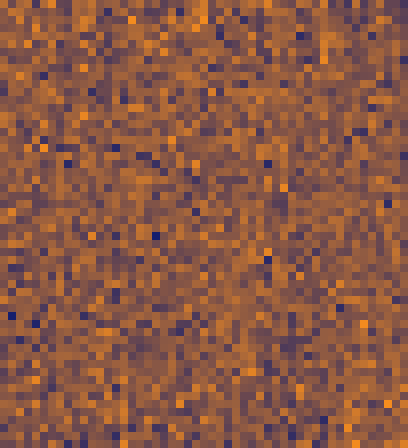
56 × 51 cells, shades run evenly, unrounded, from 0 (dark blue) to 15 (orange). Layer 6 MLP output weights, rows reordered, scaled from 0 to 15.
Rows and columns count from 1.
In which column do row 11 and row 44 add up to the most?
6
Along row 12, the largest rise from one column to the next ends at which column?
27
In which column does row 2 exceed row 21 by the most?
34
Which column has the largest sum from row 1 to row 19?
41
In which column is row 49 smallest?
15
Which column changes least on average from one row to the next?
35
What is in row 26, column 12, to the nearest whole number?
7
